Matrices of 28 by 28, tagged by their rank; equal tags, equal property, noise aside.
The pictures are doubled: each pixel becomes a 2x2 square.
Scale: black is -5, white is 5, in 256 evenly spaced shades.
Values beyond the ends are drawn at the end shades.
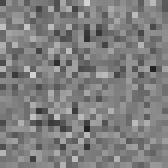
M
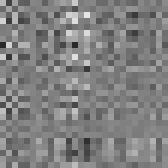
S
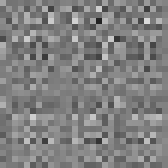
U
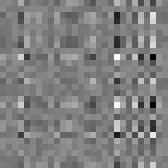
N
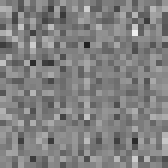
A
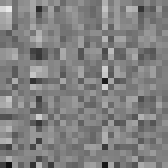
S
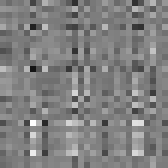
S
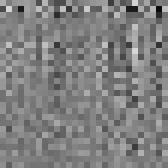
A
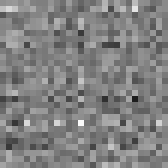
U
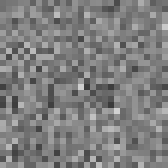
M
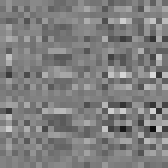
S
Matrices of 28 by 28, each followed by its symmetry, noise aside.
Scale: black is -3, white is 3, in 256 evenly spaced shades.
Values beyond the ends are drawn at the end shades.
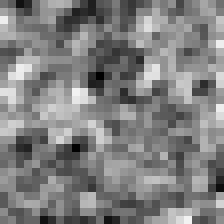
antisymmetric.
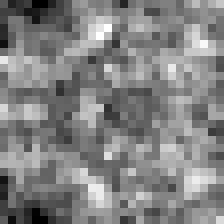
mirrored top to bottom.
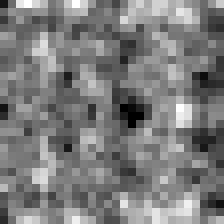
mirrored top to bottom.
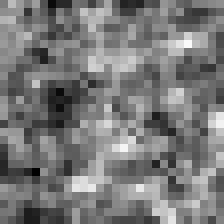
no symmetry.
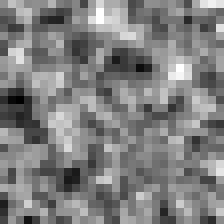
antisymmetric.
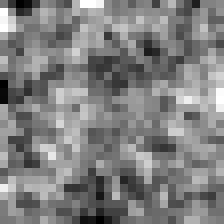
antisymmetric.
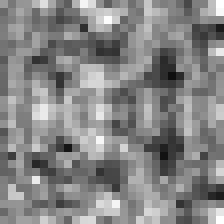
mirrored top to bottom.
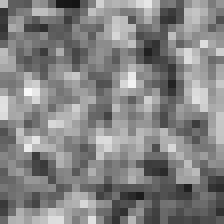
no symmetry.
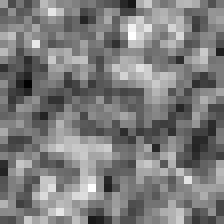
same after a half turn.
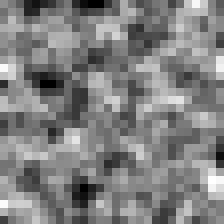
no symmetry.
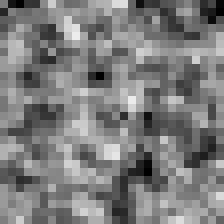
no symmetry.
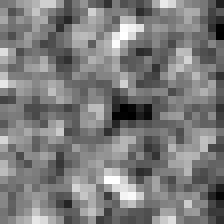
mirrored top to bottom.
